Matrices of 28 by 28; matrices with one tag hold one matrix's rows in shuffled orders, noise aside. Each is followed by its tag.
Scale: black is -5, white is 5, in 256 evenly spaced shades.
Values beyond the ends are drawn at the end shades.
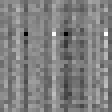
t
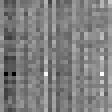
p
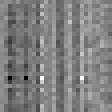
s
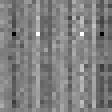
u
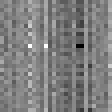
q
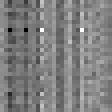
s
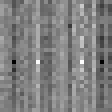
u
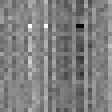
q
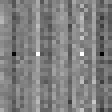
u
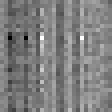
s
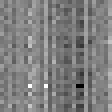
q
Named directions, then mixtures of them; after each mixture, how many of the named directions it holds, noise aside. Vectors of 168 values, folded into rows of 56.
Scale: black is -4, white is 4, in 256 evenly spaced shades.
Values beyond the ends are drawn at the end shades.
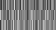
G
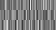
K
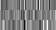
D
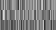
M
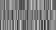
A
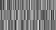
three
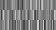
four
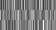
three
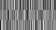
three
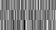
two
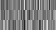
two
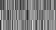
two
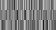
four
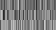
two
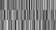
one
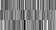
one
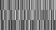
two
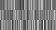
four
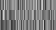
one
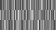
three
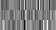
one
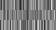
two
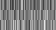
four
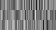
three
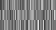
four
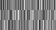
four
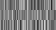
one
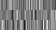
three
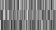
three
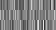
four
